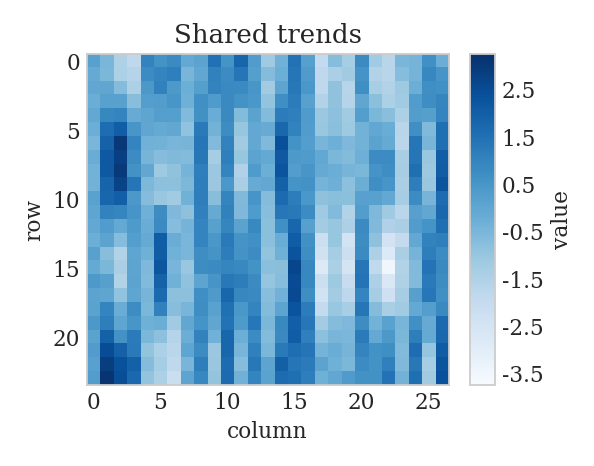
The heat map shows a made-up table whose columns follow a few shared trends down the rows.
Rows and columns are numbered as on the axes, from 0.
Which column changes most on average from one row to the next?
2
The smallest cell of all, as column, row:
22, 15
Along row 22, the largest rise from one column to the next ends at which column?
26
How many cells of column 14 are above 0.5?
15
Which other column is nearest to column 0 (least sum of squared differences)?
7
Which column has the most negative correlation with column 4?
3
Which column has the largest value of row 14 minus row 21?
5
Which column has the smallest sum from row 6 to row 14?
23
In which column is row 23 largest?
1
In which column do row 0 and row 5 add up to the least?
17
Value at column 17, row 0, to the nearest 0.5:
-2
